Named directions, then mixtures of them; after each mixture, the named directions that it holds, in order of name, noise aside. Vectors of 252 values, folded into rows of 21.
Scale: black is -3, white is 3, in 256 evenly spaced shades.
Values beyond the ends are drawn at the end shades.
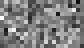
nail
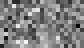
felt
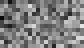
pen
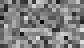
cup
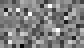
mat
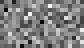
cup, mat.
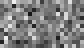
felt, pen.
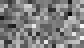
pen.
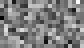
cup, nail.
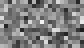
cup.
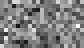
felt.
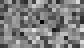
cup.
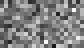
nail, pen.
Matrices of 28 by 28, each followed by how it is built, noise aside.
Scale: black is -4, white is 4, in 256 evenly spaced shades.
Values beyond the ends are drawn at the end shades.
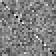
diagonal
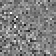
lower triangular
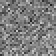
Hankel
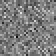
Toeplitz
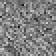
Toeplitz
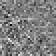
lower triangular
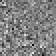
lower triangular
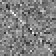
diagonal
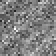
Hankel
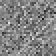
Hankel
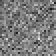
Hankel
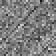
Hankel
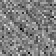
Toeplitz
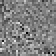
lower triangular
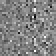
uneven columns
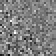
lower triangular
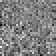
lower triangular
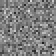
noise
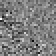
lower triangular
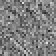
Toeplitz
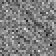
Toeplitz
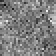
smooth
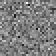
noise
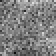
smooth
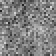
smooth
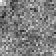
smooth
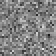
noise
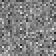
uneven columns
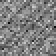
Hankel
